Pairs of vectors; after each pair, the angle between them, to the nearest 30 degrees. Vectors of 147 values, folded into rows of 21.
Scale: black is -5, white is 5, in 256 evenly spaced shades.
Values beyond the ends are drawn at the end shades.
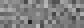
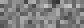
60 degrees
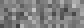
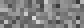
90 degrees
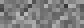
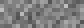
150 degrees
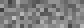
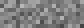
150 degrees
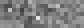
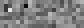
60 degrees
